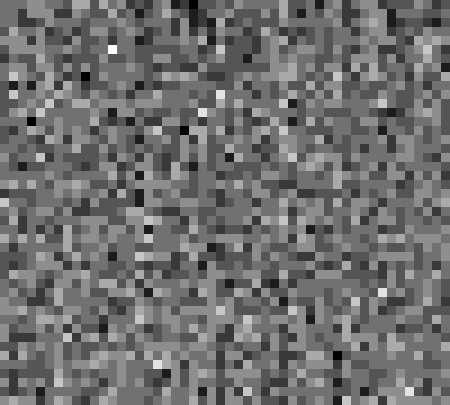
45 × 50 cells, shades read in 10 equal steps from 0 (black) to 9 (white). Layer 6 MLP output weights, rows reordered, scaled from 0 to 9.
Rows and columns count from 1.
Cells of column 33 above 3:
27
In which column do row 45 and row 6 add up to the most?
13
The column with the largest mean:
47
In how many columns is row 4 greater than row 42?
15
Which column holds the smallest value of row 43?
38
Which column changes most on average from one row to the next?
16
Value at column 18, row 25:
6
